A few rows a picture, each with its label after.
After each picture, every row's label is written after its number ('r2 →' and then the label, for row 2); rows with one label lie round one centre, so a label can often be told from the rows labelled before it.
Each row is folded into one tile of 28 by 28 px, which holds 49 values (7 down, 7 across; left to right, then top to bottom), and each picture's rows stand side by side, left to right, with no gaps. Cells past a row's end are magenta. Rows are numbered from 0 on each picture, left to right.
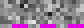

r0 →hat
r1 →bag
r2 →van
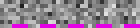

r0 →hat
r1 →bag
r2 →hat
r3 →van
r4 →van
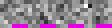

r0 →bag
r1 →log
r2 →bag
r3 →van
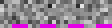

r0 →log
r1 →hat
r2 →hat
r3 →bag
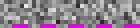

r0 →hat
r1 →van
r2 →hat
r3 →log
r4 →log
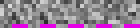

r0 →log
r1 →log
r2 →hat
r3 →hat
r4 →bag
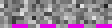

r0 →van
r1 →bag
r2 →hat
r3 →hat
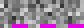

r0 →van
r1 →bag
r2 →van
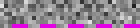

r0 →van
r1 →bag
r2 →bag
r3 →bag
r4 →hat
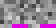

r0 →hat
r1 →bag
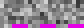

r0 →van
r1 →log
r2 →hat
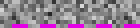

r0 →log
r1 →bag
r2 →hat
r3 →hat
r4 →log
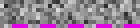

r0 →van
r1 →hat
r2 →log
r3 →hat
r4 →log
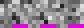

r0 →log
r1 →log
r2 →van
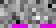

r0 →log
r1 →hat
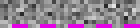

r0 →bag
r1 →bag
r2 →bag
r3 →hat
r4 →van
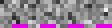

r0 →log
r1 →bag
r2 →log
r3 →bag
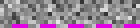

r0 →log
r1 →bag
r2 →bag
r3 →bag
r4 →hat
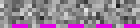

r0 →van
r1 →van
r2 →hat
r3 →log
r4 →van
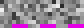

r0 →log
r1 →bag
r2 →van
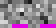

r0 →bag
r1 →log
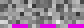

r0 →bag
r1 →van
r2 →bag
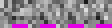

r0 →van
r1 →log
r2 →log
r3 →log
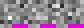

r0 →hat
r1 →hat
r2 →van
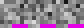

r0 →hat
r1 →bag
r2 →hat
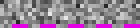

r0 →log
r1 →van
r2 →hat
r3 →hat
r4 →hat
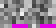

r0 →van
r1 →van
